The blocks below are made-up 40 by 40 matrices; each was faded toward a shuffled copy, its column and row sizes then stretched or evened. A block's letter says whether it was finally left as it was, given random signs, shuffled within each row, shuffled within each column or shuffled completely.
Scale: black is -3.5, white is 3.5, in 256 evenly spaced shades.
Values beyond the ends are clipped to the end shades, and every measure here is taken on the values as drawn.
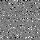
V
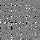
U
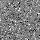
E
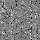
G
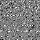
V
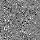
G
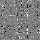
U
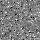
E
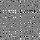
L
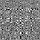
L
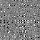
L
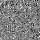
E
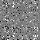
U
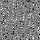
G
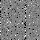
G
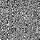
G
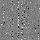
G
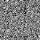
U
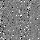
G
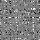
U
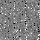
G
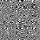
L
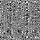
L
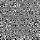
U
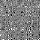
L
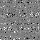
V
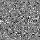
V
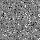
E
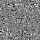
V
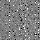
G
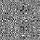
L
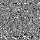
V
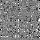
U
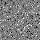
E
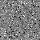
E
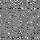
U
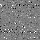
V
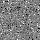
E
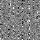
G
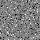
E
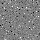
E
